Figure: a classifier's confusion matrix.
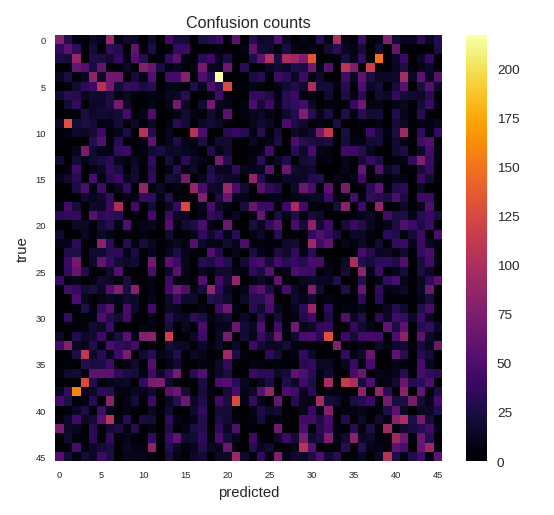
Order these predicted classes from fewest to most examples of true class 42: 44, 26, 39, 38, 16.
38, 16, 44, 26, 39
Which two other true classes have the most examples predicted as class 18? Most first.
27, 7
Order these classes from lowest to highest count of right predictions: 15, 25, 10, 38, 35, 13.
13, 35, 25, 15, 38, 10
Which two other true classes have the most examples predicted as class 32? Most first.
10, 37
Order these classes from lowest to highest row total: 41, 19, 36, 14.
14, 19, 41, 36
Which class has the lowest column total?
12
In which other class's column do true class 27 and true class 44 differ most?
29
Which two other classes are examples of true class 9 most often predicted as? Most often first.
1, 27
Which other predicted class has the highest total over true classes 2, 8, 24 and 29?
30
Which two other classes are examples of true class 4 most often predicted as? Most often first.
19, 41
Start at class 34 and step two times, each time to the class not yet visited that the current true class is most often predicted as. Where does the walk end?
37
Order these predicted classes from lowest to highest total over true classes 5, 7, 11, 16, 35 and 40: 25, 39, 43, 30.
39, 25, 43, 30
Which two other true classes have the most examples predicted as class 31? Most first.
39, 10
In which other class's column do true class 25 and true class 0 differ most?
33
